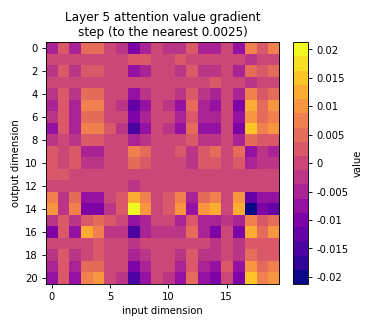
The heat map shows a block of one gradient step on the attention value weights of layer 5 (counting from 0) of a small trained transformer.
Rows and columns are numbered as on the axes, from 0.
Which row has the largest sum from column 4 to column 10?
14
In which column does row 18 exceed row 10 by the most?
17
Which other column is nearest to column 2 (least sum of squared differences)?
13
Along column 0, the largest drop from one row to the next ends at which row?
15
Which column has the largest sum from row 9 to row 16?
7
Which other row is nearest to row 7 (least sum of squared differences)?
20
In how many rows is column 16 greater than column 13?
3
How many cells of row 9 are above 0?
8
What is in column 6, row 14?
0.0025
